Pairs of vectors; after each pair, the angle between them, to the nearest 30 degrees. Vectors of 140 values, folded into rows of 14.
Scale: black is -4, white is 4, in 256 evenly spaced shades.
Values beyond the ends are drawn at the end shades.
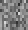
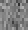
60 degrees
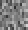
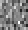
150 degrees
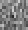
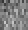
120 degrees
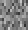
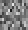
150 degrees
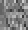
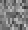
150 degrees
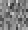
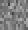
150 degrees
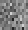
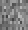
60 degrees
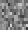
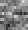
60 degrees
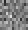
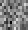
120 degrees
